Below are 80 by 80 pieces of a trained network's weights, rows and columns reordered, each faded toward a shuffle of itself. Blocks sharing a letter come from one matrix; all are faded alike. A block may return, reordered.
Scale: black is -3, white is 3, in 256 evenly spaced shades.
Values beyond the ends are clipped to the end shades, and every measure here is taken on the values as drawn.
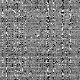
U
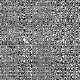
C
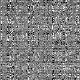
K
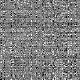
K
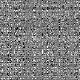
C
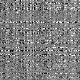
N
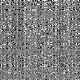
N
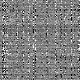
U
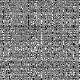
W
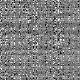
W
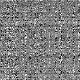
K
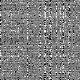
U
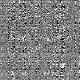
K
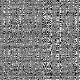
W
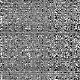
C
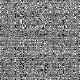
C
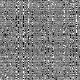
U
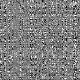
K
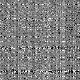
N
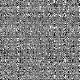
C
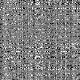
N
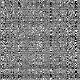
W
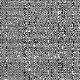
U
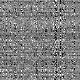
W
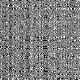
N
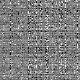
W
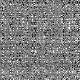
C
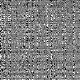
U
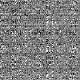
C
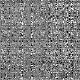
K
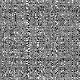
K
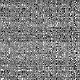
W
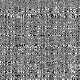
N
